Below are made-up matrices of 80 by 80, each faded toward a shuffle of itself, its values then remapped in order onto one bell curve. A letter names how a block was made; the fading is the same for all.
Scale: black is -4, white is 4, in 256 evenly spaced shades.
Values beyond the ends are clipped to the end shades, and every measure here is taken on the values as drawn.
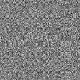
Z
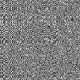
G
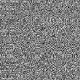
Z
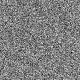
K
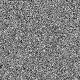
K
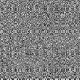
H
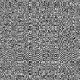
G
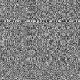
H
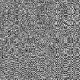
G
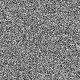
K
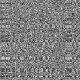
H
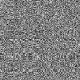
Z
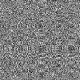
Z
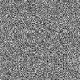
Z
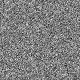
K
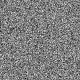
K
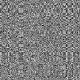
G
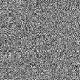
Z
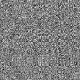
Z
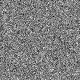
K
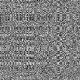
G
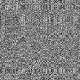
H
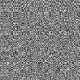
G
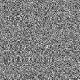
Z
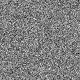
K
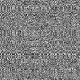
H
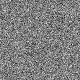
K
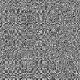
H
